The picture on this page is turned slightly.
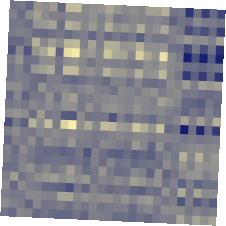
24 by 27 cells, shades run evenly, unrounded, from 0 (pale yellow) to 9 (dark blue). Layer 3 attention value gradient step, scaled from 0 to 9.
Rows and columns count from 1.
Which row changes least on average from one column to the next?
15
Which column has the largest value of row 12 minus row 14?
9
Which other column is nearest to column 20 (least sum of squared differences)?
6
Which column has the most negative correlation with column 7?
12
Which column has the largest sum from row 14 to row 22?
1
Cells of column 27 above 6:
7
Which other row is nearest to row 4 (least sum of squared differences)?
18
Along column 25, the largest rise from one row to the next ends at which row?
14
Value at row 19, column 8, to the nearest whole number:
5
